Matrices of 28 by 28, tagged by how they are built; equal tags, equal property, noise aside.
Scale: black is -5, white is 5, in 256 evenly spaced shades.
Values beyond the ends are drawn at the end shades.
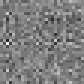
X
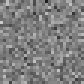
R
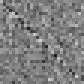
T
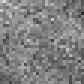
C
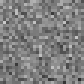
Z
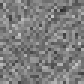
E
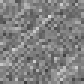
E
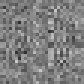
X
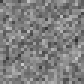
E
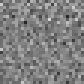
Z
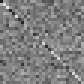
T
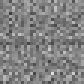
Z
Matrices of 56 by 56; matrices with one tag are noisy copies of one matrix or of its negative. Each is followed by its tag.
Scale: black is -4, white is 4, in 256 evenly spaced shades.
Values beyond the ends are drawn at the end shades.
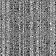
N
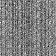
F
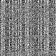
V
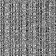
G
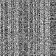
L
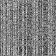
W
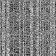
N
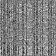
W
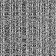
G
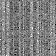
N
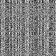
V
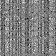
V
